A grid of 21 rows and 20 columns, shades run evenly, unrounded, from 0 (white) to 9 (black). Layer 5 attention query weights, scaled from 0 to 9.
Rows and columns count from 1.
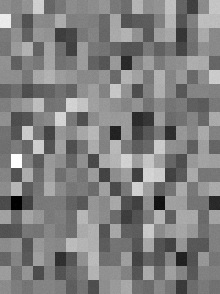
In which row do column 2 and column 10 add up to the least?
12
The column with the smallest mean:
9
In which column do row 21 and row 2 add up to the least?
1
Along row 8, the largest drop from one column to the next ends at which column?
7
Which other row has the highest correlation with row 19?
3
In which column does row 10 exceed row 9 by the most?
11
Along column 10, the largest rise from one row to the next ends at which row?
13
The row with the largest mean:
15
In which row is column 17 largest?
19
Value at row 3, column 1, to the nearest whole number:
5
